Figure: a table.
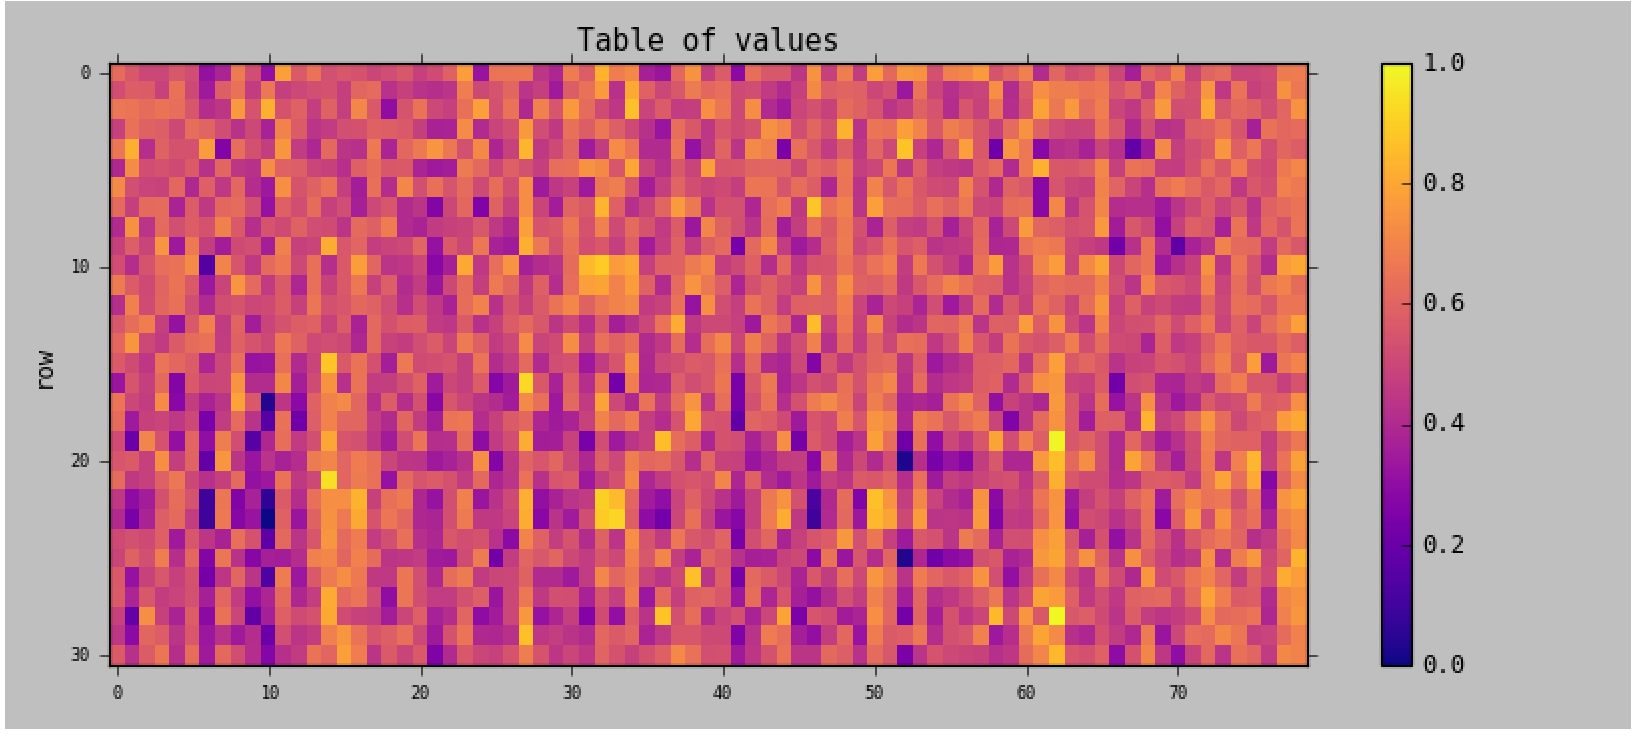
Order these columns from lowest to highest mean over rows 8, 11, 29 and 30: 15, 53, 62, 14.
53, 14, 15, 62
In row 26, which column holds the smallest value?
10
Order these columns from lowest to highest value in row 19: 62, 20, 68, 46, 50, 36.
68, 46, 20, 50, 36, 62
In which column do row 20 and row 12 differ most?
52
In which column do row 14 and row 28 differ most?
1
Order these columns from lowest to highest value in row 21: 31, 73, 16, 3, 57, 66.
31, 66, 57, 3, 16, 73
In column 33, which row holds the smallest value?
16
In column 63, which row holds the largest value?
2
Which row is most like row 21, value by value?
15
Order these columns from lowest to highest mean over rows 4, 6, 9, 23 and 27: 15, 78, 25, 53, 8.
25, 8, 15, 53, 78
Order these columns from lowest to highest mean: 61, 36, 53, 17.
36, 17, 53, 61
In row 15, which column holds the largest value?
14
